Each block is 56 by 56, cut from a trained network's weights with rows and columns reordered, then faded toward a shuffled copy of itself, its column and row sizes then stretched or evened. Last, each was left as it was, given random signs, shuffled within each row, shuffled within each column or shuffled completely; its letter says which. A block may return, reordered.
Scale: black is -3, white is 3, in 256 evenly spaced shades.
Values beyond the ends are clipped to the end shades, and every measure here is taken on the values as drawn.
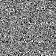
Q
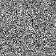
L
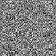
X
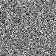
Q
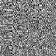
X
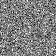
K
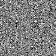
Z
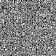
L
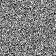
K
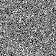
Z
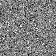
K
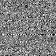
Q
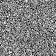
K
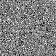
K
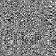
X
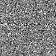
Q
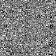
L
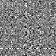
X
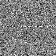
Q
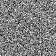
K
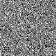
Z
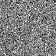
K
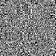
X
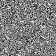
Q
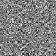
X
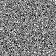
K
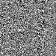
Z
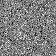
K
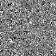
L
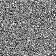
K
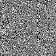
Z
